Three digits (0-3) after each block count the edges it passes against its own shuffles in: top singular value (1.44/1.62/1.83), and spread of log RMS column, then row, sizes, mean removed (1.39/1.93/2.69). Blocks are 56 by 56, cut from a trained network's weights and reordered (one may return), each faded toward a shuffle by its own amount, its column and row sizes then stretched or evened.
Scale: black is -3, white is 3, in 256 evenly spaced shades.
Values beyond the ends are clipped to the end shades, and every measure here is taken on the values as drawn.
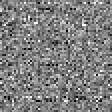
1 1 2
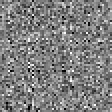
2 2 1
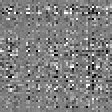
0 3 3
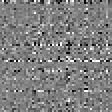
2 2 3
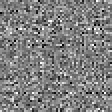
2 1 2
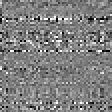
2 1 3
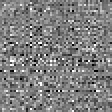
3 2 3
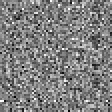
1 0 0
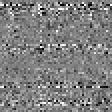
1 1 3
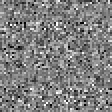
0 0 2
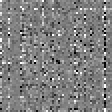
2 3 1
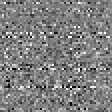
2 1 3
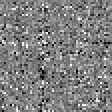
0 2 2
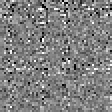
0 2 2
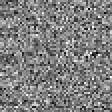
2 0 1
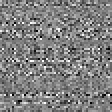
2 0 3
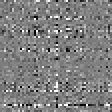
3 2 3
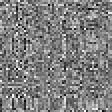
2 2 1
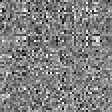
3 2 2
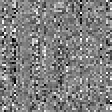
2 3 0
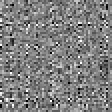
2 3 1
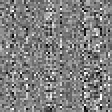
3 3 1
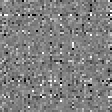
0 2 2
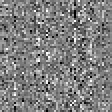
0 3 0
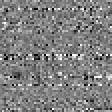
2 1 3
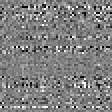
2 1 3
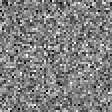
0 0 0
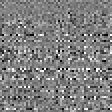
3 1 3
